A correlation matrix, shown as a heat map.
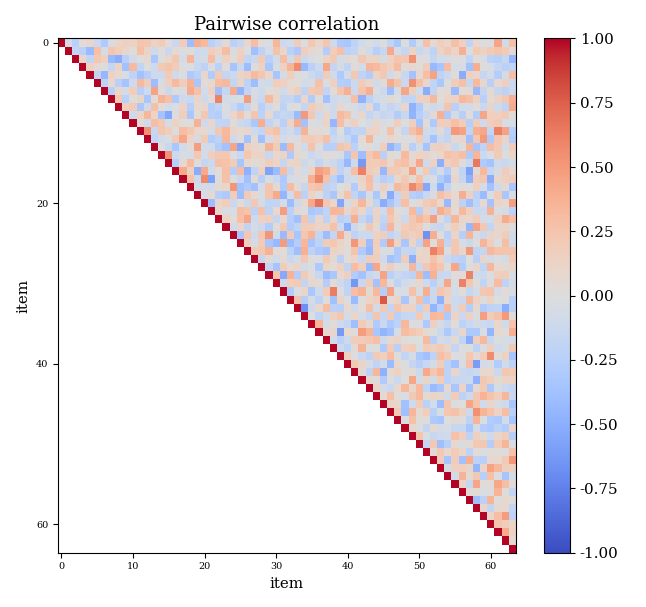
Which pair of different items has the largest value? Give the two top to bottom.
32, 45
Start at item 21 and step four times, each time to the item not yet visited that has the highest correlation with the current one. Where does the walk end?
16
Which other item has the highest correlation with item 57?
29
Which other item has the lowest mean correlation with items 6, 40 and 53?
58
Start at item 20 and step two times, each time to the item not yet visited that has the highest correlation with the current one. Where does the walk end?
17
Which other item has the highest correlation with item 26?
52
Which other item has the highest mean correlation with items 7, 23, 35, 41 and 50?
22
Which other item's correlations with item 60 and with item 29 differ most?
31
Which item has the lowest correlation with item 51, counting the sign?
24
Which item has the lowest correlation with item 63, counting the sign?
2
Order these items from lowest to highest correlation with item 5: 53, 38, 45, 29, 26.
53, 26, 29, 45, 38
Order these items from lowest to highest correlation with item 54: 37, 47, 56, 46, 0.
37, 47, 0, 46, 56
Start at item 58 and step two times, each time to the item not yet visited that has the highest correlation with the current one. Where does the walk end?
14
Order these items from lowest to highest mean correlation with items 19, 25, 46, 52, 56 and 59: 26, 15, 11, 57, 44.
15, 57, 44, 26, 11
